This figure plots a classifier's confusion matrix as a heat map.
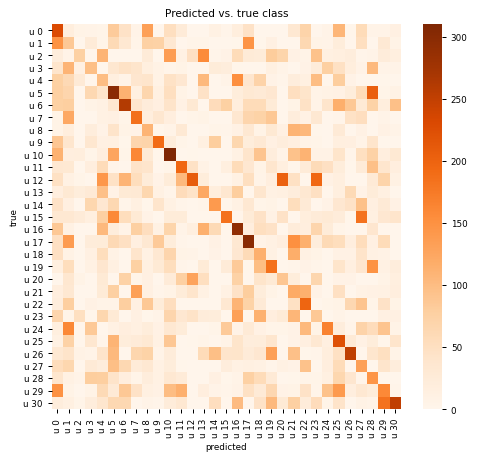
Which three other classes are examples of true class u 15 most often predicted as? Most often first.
u 27, u 5, u 4
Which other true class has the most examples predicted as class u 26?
u 6
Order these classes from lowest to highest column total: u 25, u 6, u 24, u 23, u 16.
u 24, u 23, u 6, u 25, u 16
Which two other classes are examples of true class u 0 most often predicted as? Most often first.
u 8, u 25
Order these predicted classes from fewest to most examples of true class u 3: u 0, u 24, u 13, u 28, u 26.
u 13, u 26, u 0, u 24, u 28
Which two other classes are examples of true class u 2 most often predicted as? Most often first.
u 13, u 10
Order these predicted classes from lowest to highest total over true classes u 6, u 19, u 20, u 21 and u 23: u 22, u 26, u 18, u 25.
u 26, u 22, u 25, u 18
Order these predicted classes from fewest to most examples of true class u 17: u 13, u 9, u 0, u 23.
u 13, u 23, u 0, u 9
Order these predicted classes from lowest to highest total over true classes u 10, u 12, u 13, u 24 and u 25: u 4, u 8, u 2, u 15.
u 2, u 15, u 8, u 4
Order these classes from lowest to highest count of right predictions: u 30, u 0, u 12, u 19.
u 19, u 12, u 0, u 30
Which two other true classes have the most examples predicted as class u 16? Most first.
u 4, u 23
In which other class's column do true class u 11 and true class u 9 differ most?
u 14
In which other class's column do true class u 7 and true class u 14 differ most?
u 1
